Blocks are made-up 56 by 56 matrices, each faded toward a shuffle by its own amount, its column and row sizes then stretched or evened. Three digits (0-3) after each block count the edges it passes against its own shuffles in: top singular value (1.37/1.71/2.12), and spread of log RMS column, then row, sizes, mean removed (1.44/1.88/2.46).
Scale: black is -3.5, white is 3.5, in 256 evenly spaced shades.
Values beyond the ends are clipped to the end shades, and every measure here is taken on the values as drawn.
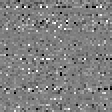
1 1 3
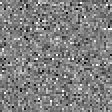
1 0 1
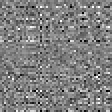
3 1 3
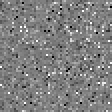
0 1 1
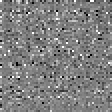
2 1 3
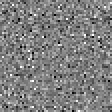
1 1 2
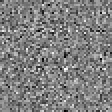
2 1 1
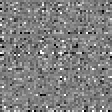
1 1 3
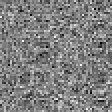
2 0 0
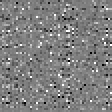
2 2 2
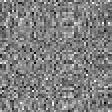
3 1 1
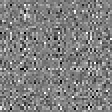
3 2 2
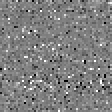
0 0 2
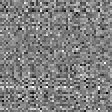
3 1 2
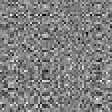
3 1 2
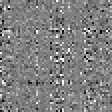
2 3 2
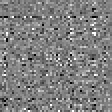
2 2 3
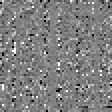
0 3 1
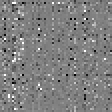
1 3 2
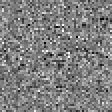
0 1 1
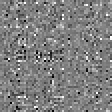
2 3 1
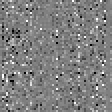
1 3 0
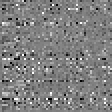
3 2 3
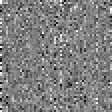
1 3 0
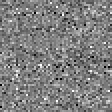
0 0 1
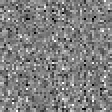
2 2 1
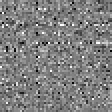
2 1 2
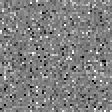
0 1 0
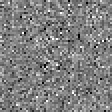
0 1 0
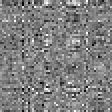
3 2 2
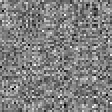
3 1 0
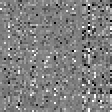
2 3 0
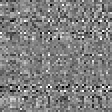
3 1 3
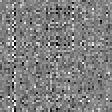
3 3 1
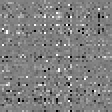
2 2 3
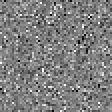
1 1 0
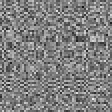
3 1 0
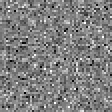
2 0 0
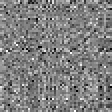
3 0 2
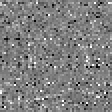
0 0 2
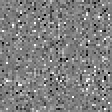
0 2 0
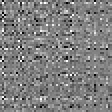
3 3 3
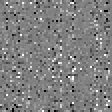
0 3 1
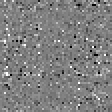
0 2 1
